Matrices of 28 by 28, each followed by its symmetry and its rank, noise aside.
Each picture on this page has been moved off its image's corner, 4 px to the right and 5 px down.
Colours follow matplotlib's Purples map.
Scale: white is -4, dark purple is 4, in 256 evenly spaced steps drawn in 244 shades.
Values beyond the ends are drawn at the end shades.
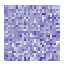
antisymmetric, rank six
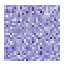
antisymmetric, rank six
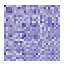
symmetric, rank six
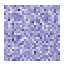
no symmetry, rank seven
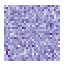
no symmetry, rank eight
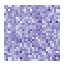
symmetric, rank eight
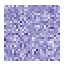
no symmetry, rank seven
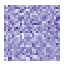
no symmetry, rank seven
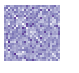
symmetric, rank six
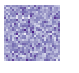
no symmetry, rank eight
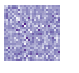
symmetric, rank seven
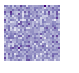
no symmetry, rank seven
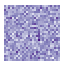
no symmetry, rank eight
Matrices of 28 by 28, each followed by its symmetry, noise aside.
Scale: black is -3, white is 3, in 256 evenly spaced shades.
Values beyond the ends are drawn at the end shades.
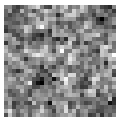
symmetric across the other diagonal.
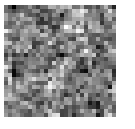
no symmetry.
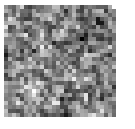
symmetric across the other diagonal.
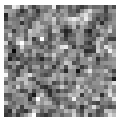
no symmetry.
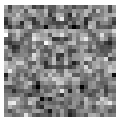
mirrored left to right.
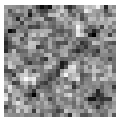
symmetric.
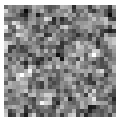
no symmetry.
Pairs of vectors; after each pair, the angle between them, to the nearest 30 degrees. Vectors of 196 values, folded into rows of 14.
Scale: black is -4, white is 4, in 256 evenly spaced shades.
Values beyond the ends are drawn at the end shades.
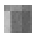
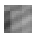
150 degrees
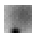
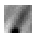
30 degrees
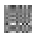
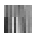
90 degrees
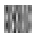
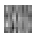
150 degrees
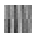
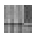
120 degrees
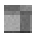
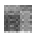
150 degrees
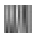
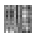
150 degrees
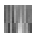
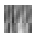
30 degrees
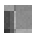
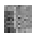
30 degrees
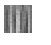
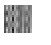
90 degrees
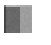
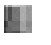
30 degrees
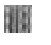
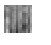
30 degrees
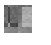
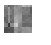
120 degrees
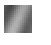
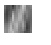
30 degrees
